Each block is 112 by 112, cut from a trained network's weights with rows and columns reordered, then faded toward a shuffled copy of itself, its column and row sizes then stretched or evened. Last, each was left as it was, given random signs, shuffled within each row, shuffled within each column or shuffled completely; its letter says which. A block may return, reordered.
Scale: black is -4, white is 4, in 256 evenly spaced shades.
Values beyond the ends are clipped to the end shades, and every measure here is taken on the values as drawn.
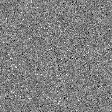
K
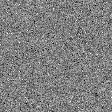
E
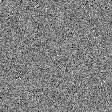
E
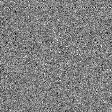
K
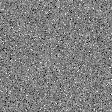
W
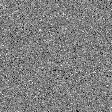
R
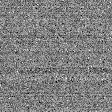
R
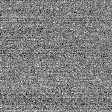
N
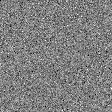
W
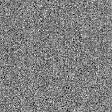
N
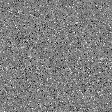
R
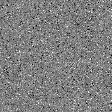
E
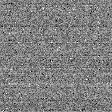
N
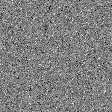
W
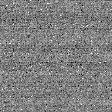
N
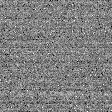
R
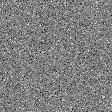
W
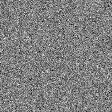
E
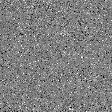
R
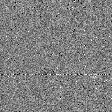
N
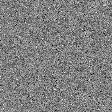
E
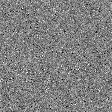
R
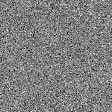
W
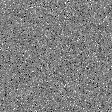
W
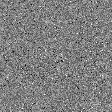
K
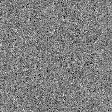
E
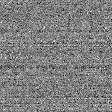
N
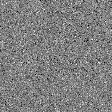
R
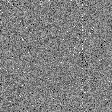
E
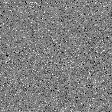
R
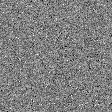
W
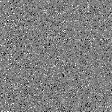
N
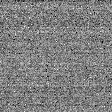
N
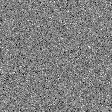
W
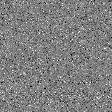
R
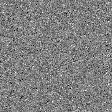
E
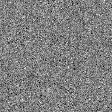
E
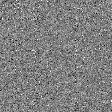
K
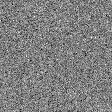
W
